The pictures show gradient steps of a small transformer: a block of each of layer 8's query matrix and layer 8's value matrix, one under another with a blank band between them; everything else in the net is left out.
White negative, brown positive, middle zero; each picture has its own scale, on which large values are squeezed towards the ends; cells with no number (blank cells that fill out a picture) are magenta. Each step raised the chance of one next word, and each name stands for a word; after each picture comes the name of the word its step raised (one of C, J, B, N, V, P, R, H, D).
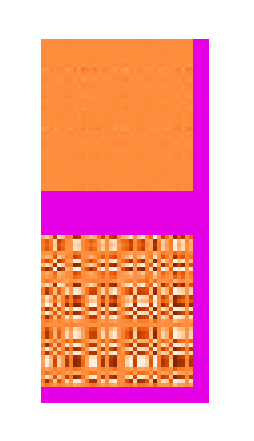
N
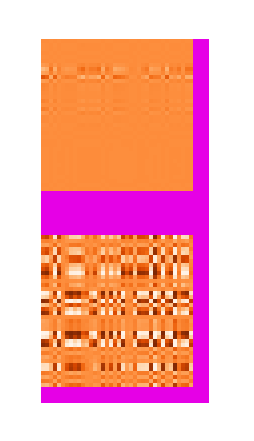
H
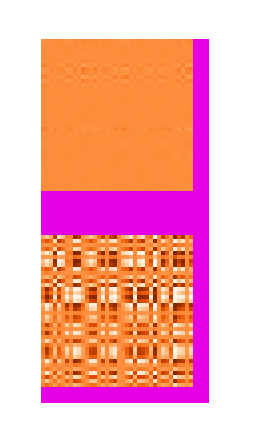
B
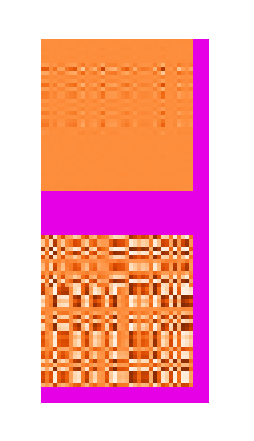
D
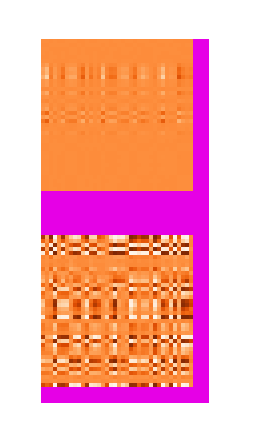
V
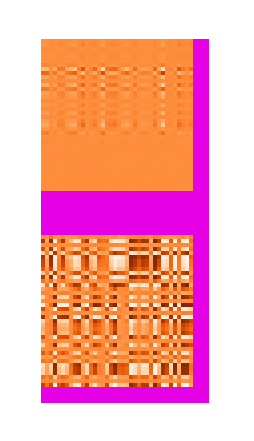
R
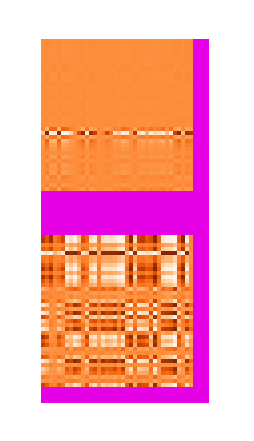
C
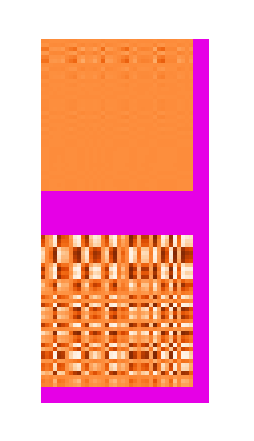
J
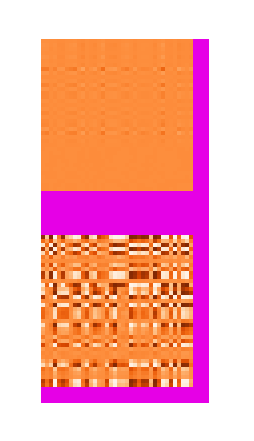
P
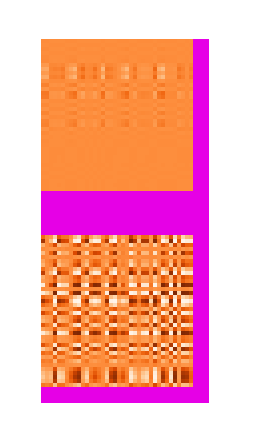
H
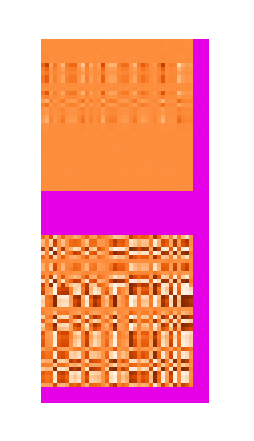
D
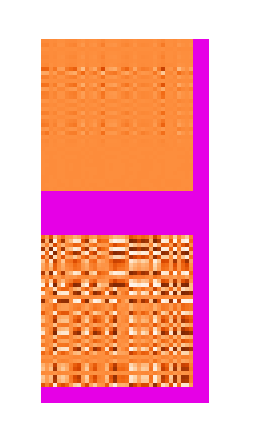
H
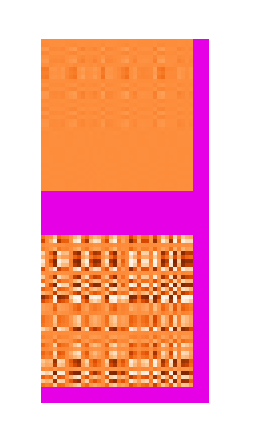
B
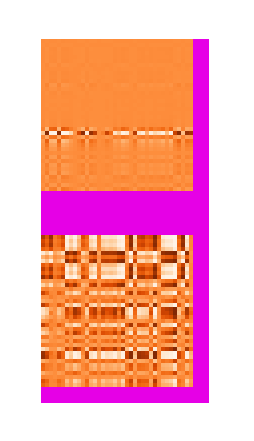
J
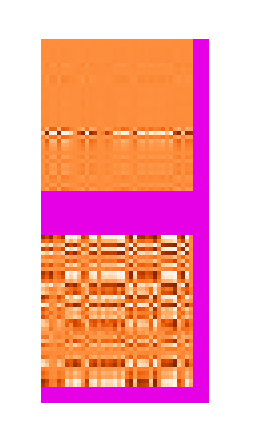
P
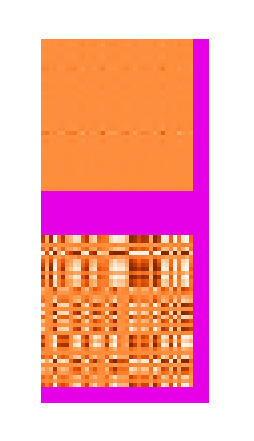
C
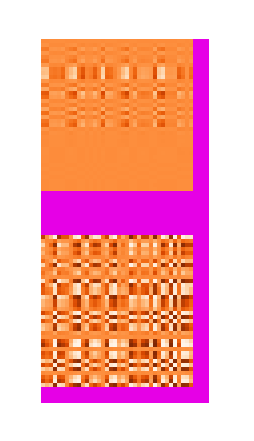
D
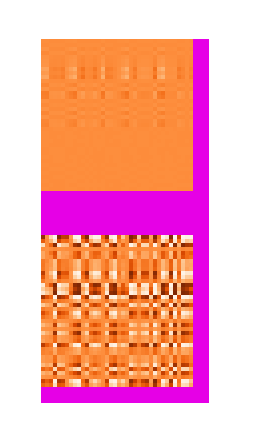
P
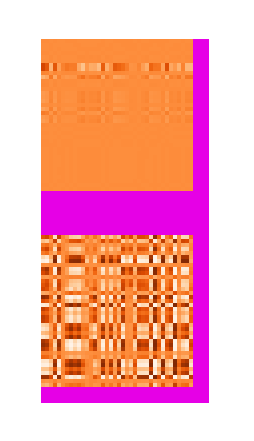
B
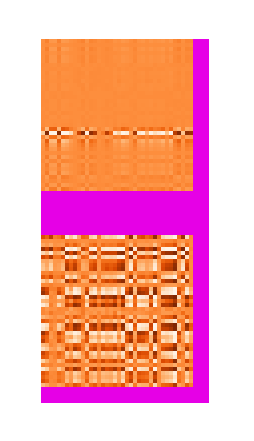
D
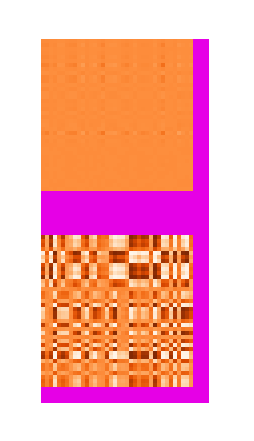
J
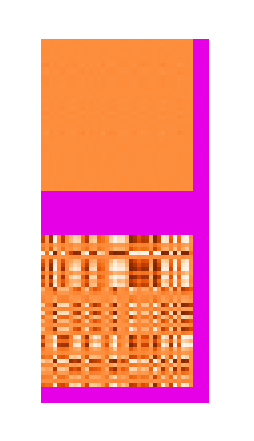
C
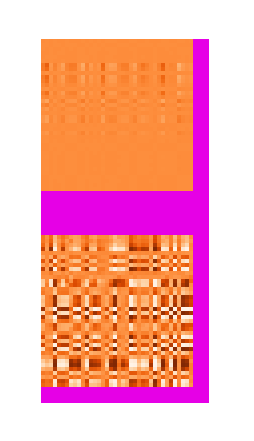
N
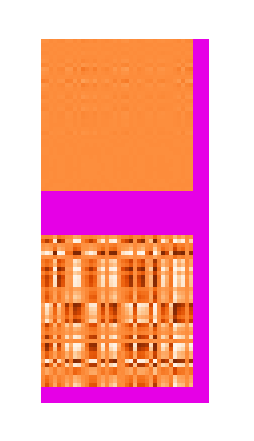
C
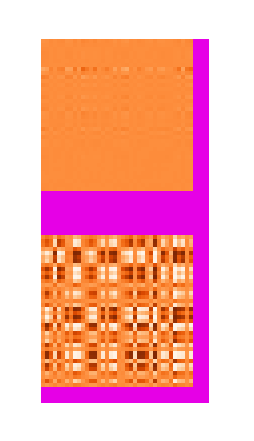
J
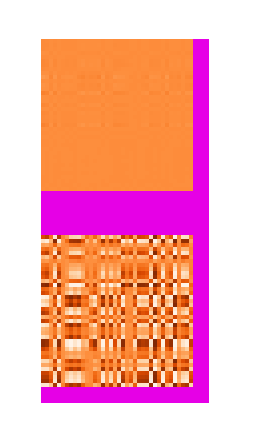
D
